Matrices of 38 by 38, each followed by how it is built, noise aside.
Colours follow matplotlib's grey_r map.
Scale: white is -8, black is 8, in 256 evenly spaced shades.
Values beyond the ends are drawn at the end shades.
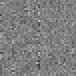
uneven columns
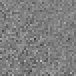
lower triangular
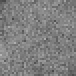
smooth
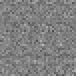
repeating columns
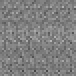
repeating columns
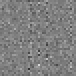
uneven columns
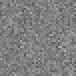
repeating columns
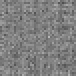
blocks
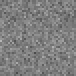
repeating columns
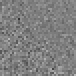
lower triangular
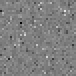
sparse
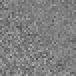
lower triangular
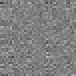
low rank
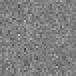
uneven columns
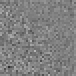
lower triangular
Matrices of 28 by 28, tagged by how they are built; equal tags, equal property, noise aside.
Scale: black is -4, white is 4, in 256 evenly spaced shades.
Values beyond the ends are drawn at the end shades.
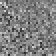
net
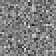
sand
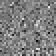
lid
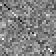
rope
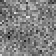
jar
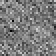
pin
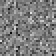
sand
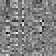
lid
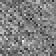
pin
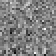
lid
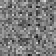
lid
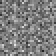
sand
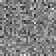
lid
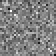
rope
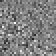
net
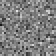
sand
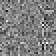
lid
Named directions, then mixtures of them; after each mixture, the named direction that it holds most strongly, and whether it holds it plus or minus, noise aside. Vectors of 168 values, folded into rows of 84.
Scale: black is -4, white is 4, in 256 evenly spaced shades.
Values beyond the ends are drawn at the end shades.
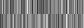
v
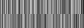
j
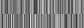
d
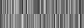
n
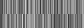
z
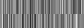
d, minus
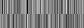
v, minus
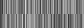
z, plus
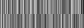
j, plus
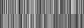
z, plus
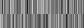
v, minus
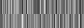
n, plus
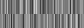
d, minus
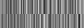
n, minus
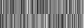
v, plus
